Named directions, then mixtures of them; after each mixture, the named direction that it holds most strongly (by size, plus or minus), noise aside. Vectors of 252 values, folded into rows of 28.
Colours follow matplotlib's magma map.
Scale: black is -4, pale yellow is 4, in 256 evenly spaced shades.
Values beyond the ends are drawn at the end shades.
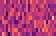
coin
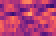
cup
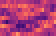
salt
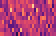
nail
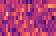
coin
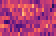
salt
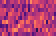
coin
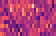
nail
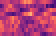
cup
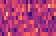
coin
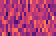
coin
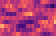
salt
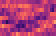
salt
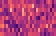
nail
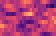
cup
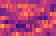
salt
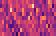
nail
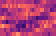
salt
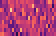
nail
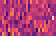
coin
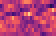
cup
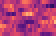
cup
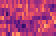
salt
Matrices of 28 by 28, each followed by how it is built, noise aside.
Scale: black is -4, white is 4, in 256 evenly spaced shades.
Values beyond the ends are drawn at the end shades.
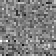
uneven rows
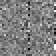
uneven columns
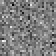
uneven columns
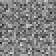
repeating columns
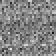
repeating columns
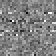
uneven rows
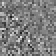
lower triangular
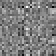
low rank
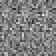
repeating columns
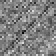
Hankel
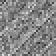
Hankel
